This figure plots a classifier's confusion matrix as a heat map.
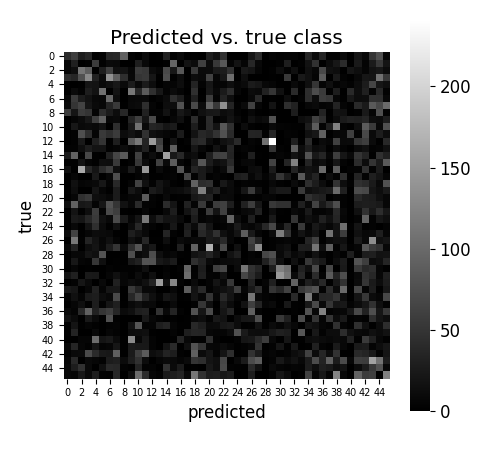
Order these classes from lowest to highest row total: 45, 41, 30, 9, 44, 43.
41, 44, 9, 30, 45, 43
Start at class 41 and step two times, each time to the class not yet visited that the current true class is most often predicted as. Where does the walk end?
45
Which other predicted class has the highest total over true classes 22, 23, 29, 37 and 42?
11
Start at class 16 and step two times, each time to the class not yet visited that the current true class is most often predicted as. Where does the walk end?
3
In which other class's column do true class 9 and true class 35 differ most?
5
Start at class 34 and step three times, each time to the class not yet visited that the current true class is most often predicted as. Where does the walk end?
44
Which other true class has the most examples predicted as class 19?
15
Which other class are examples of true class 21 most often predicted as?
1
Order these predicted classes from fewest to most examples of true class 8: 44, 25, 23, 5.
25, 23, 5, 44
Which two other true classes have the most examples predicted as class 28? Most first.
12, 40
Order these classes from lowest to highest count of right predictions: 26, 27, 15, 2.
26, 15, 2, 27
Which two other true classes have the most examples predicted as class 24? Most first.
39, 33
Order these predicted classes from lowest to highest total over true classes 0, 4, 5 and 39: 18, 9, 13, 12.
13, 12, 18, 9
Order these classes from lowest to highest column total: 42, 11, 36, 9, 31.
31, 9, 36, 11, 42
